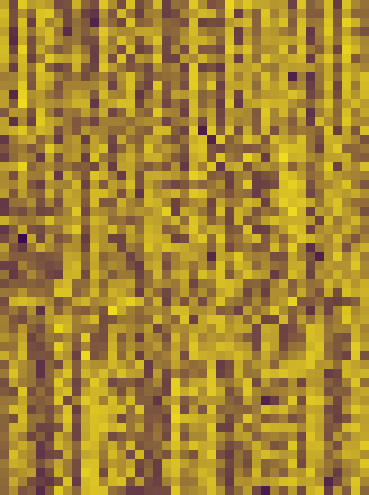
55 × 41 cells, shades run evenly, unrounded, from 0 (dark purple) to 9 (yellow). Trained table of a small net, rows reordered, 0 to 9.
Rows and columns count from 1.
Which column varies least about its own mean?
4
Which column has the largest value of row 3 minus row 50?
5
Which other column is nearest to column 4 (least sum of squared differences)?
29
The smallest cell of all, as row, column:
27, 3
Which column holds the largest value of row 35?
13
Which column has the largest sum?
22
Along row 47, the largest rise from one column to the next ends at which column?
20
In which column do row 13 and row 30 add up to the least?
35
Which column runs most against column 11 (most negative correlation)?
26
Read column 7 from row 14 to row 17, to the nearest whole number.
6 3 2 6
